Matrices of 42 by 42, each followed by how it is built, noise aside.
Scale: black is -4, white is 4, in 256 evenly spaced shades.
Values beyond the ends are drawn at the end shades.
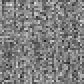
blocks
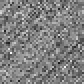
Hankel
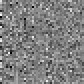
uneven columns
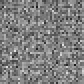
blocks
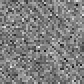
Toeplitz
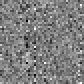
uneven columns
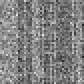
blocks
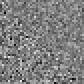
lower triangular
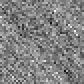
Toeplitz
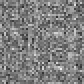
blocks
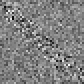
banded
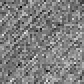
Hankel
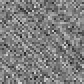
Toeplitz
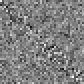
banded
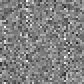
uneven columns
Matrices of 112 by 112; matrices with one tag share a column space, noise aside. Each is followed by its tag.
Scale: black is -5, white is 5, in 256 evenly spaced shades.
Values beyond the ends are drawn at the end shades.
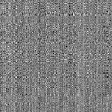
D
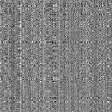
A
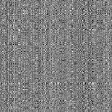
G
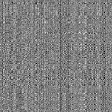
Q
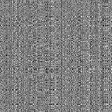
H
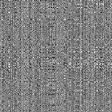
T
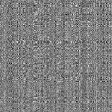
A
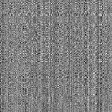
D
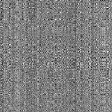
T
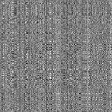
Q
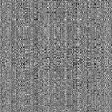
T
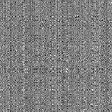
H
